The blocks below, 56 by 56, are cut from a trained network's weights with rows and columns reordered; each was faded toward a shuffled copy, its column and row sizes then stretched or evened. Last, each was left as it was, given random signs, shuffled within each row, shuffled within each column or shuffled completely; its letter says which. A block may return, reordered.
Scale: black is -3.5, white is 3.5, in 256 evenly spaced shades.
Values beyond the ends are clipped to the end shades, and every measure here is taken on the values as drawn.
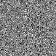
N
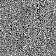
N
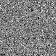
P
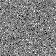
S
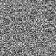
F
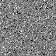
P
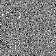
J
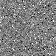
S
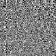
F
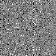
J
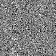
N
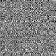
F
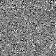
J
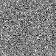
P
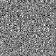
F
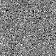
P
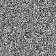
N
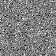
P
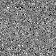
P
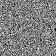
S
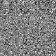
F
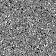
S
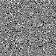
J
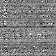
F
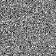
J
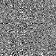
J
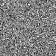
S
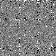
J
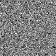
P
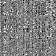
F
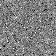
S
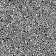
S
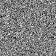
P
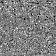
P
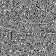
P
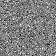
S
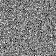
S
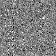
N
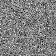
S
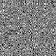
F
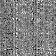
F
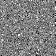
N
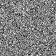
S
